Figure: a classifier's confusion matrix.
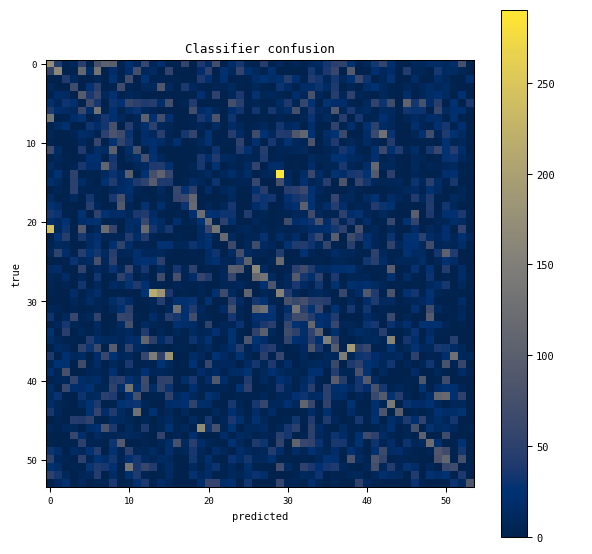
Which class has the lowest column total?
53
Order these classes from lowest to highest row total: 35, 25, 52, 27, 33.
52, 25, 33, 27, 35
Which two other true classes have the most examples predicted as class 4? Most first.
1, 21
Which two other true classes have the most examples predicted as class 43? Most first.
35, 26
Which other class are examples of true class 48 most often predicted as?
31
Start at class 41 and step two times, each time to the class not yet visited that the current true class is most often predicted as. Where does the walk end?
33
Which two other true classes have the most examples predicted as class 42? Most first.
9, 44
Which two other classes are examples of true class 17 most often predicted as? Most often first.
18, 9
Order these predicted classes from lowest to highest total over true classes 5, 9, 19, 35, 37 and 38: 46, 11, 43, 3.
3, 11, 46, 43
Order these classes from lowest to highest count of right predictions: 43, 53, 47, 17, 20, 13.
13, 17, 53, 47, 20, 43
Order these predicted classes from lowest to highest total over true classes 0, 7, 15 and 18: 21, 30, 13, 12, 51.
30, 51, 13, 21, 12
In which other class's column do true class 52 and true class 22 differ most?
36
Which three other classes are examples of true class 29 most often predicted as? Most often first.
13, 14, 25
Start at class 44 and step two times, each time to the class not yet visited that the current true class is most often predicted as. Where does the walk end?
8
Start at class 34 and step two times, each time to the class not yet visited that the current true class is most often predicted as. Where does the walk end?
26
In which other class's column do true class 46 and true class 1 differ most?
19
